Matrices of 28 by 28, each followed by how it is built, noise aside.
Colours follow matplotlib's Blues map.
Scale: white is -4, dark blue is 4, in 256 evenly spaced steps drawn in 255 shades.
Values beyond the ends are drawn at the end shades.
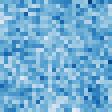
smooth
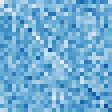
diagonal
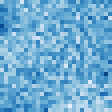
smooth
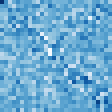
banded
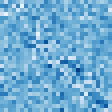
banded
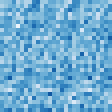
repeating columns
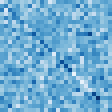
diagonal
